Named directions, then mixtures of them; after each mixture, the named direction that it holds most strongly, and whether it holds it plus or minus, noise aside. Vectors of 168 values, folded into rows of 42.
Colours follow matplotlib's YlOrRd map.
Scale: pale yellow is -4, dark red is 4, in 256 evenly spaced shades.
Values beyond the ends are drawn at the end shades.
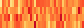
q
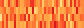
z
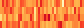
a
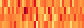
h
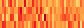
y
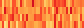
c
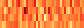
h, plus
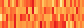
z, plus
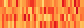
z, plus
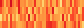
q, minus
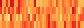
q, minus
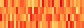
z, minus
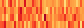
y, plus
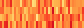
c, minus
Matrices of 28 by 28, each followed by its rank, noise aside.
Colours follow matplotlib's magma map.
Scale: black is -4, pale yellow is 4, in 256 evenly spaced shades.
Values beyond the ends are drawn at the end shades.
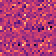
five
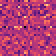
four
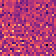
six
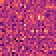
eight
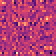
five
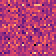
five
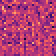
six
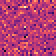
seven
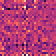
four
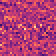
seven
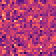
four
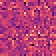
seven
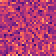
eight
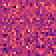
seven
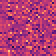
six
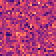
six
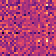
five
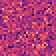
eight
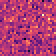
seven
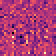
four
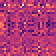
four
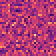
seven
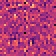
five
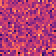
eight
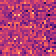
seven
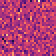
seven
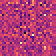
five
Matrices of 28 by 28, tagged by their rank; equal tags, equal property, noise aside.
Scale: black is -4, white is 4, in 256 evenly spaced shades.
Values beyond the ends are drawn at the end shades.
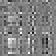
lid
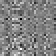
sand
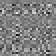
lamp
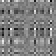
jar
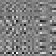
lid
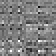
lid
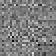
lamp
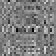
lamp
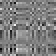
lid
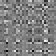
lid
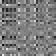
lid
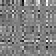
lid
